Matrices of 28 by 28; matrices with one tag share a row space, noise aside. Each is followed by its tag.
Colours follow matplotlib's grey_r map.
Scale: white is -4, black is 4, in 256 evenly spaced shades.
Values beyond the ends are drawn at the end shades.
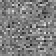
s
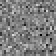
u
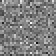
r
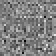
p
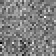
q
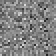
q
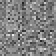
s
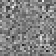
u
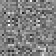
s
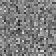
p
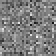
r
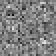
s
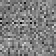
q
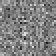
q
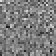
u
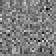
u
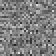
r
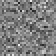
s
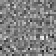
u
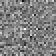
q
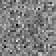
p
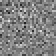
q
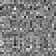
r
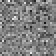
s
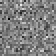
q
